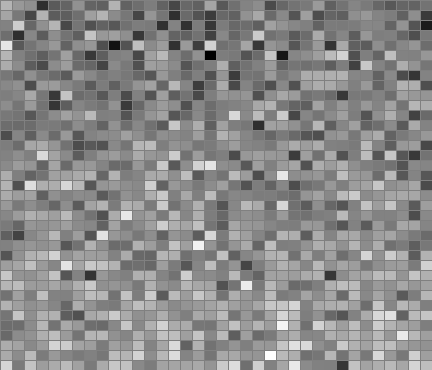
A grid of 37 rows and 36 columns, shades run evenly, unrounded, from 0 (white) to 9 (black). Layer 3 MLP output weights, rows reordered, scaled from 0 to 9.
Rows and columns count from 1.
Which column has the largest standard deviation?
18
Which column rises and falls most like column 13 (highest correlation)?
16
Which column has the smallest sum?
24
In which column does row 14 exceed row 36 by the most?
23
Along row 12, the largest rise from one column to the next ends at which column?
25
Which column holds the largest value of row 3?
36
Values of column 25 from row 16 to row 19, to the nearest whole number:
7 3 4 6
